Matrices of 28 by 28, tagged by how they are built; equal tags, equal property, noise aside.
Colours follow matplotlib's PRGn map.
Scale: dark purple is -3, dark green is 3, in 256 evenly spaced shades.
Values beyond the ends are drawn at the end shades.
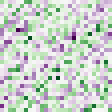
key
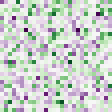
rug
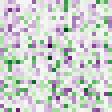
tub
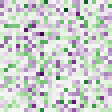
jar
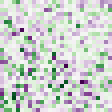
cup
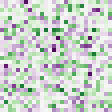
rug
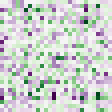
tub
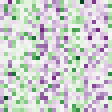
rug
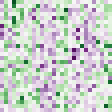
rug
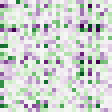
tub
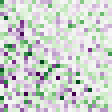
cup
